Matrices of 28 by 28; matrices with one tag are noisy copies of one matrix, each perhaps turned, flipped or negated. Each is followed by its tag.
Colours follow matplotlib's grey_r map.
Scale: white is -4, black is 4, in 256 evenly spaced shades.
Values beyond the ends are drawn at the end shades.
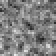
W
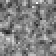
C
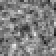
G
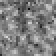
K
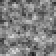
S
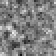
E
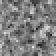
E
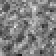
K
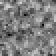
K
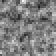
S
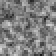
C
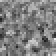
E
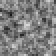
G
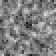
G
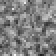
C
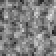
S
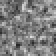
C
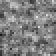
S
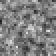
G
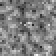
K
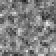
C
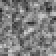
W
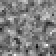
C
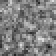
W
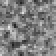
E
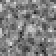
G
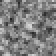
G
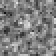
G
